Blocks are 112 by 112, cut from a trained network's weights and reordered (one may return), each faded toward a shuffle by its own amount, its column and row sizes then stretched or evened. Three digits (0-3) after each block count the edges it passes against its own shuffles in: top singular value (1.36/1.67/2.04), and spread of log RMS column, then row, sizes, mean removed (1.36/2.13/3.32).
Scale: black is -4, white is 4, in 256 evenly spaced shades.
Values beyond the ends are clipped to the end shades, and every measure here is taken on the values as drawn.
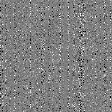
0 3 1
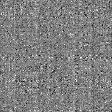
1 0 2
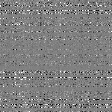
2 1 3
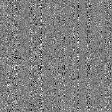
2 3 1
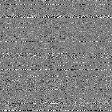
2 1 3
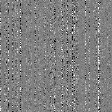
1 3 0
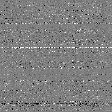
2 1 3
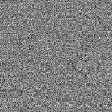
3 2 0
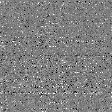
0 1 2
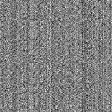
3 1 0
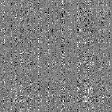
1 3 2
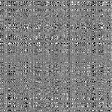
3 2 3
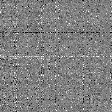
2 2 1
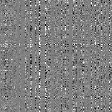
3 3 2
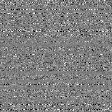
0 0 3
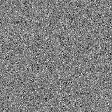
1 1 0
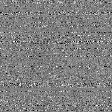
0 0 3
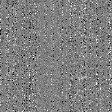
0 3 1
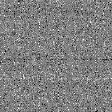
1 2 0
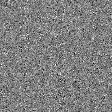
0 1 0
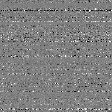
2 1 3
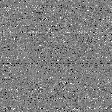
0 0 2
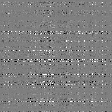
2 2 3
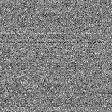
2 0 0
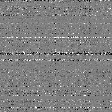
2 1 3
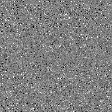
0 1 2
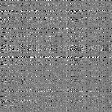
2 2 3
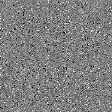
0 2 1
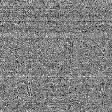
2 1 0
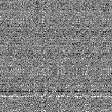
3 1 2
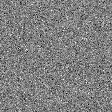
0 0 0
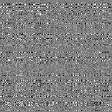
3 2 3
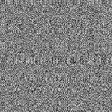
3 1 1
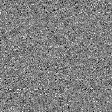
2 1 1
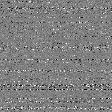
1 0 3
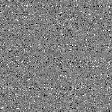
1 1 2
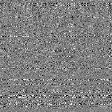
2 1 3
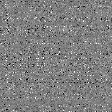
0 1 2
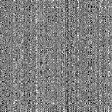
3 2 2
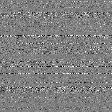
2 0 3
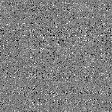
0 1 2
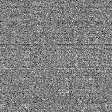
2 1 0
